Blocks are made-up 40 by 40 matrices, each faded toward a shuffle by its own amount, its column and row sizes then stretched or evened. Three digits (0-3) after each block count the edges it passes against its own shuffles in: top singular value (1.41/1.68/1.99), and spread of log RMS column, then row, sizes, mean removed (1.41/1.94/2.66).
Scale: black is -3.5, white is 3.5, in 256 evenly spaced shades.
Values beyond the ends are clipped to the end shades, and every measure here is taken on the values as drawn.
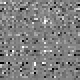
1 1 3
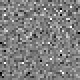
1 0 1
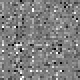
0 2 1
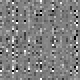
3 3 1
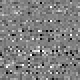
0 0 3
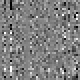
1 3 1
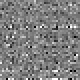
2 1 2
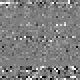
2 0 3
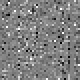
0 2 0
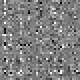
0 2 2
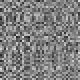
3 2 1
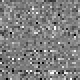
0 0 2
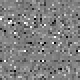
0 1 2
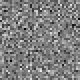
1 0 1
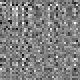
3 2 2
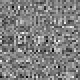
2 0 2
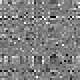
3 0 2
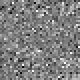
0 0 1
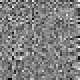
3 2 1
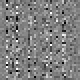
0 3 0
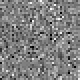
0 1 0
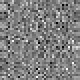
3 1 1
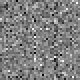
1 1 0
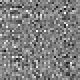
2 1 0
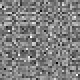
3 0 0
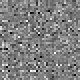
2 0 1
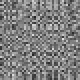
3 2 1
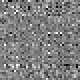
2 0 2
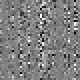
2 3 0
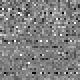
0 0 3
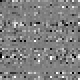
1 2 3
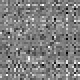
3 2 1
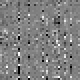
1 3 1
